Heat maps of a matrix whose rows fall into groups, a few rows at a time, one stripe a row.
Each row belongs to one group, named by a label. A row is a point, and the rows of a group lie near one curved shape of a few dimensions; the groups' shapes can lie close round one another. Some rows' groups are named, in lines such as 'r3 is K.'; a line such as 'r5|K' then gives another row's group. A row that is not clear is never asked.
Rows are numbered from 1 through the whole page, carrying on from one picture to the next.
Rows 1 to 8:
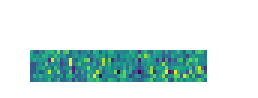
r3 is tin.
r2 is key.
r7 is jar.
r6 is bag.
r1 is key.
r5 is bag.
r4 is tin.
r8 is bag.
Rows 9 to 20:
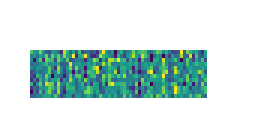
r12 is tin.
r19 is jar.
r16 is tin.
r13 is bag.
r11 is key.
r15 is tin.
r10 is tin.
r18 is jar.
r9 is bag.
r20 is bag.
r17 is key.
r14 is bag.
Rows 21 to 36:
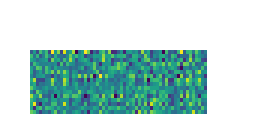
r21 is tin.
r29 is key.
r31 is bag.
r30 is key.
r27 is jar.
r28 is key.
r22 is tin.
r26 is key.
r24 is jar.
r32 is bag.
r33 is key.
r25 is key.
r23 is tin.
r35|key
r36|key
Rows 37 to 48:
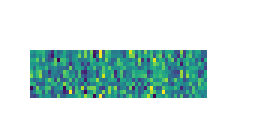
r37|jar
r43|bag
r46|bag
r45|key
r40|key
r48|jar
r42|bag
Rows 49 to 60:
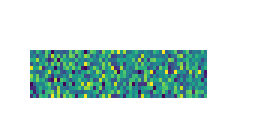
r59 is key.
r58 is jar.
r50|tin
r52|tin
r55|tin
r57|bag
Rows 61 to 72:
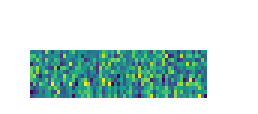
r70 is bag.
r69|tin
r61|tin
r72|bag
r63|key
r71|jar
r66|key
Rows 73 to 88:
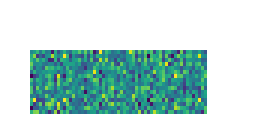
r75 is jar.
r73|jar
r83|bag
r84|tin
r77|key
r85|key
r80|bag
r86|key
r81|key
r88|jar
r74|key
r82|key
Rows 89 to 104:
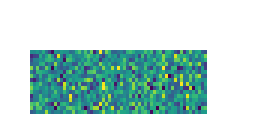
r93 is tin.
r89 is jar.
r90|jar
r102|jar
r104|tin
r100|tin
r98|tin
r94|bag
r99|key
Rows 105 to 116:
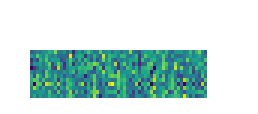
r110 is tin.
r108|bag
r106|tin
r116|jar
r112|jar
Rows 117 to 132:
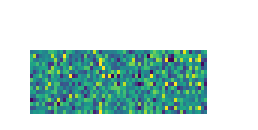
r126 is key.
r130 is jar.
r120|jar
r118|key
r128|tin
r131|bag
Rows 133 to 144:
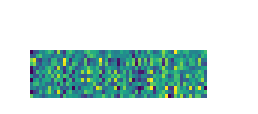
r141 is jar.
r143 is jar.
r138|bag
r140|bag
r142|bag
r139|key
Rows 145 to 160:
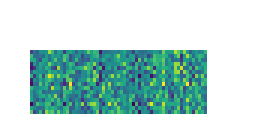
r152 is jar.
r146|key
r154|tin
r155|bag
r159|key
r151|key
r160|key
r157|key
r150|jar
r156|bag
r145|jar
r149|jar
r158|bag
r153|tin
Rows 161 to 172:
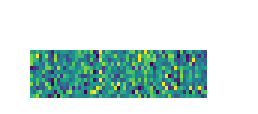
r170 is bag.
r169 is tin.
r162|key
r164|tin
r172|jar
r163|key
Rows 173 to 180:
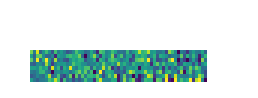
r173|key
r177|tin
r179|bag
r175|key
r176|tin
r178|jar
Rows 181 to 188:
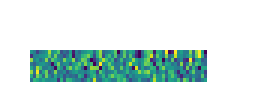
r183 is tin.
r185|bag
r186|key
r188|jar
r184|jar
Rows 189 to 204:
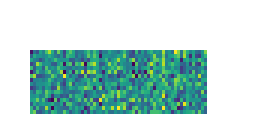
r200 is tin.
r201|jar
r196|jar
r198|jar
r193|key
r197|bag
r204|key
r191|key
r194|bag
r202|jar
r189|jar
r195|key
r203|tin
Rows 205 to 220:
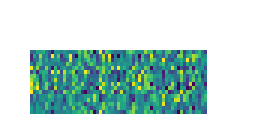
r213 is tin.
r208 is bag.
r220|jar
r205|jar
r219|tin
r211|key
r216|jar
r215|bag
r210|tin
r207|tin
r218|tin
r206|tin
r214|key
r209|tin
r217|jar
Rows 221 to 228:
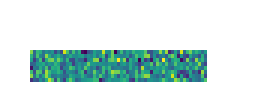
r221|bag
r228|jar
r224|bag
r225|tin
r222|key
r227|key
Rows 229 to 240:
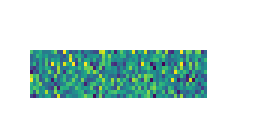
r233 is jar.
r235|key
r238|jar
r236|tin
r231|tin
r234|jar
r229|bag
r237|bag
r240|jar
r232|tin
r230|tin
